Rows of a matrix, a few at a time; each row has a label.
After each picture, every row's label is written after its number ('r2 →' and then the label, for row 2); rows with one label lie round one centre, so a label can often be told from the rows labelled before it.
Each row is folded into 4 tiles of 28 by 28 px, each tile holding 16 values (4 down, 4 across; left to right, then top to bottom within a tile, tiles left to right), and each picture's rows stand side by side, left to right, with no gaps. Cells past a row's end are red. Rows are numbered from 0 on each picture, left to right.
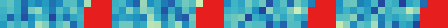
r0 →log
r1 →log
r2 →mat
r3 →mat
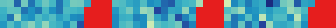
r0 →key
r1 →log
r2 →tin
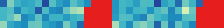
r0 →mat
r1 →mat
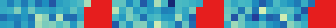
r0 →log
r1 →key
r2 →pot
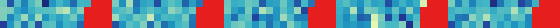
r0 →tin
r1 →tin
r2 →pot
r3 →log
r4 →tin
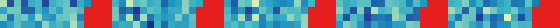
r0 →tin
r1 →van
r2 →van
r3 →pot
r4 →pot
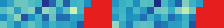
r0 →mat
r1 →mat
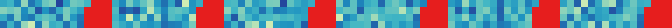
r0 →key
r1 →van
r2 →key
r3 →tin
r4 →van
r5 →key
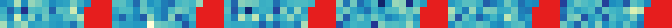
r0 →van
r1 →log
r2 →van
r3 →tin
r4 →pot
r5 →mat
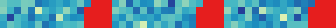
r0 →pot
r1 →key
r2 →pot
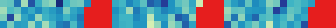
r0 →key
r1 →log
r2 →key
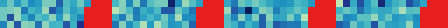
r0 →key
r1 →key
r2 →van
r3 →tin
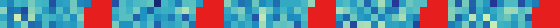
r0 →van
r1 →mat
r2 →log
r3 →key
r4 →tin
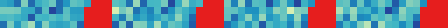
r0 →key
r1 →key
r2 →tin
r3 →key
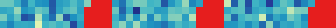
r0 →log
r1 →van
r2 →tin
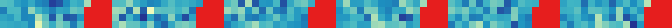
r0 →log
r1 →pot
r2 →key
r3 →log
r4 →key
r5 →log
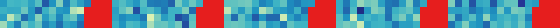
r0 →mat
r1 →log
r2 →pot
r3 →van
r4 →tin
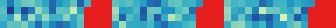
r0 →van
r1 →pot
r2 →pot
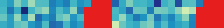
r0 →van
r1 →mat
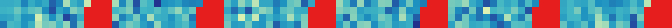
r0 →log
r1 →tin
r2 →van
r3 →key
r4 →pot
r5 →log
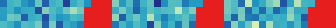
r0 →mat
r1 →tin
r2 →key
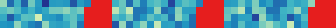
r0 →tin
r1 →key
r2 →log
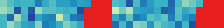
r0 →pot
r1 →key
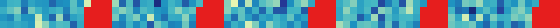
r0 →log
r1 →tin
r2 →key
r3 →mat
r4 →van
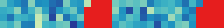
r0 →log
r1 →pot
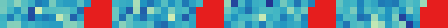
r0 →pot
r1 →pot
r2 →tin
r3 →log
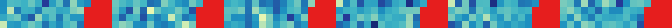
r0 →mat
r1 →pot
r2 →log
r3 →tin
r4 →tin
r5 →key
